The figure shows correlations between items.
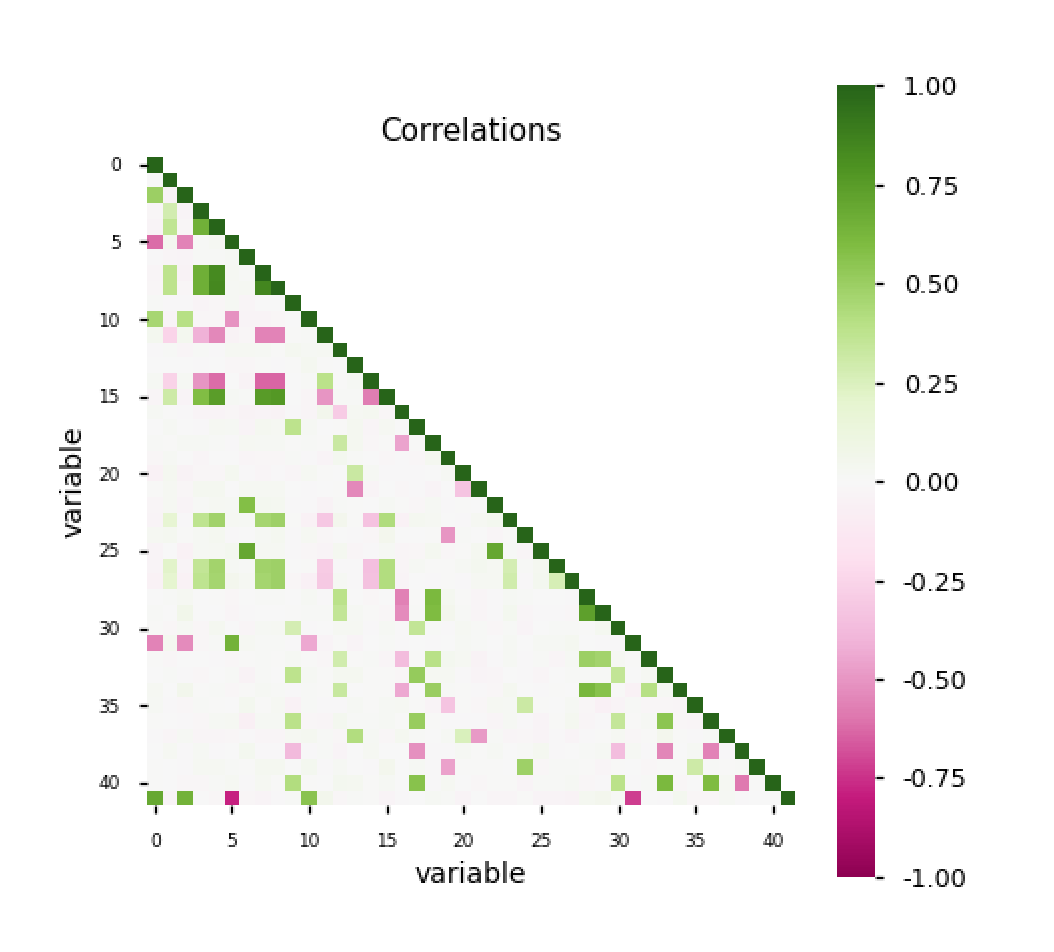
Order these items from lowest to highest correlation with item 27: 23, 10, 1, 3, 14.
14, 10, 1, 23, 3
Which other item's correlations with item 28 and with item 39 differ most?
29
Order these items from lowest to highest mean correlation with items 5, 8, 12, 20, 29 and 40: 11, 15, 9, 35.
11, 35, 9, 15
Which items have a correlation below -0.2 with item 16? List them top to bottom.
12, 18, 28, 29, 32, 34
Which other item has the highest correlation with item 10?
41
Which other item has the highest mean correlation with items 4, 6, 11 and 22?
25
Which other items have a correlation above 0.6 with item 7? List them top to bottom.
3, 4, 8, 15
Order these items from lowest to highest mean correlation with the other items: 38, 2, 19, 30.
38, 19, 2, 30
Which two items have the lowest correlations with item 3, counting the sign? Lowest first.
14, 11
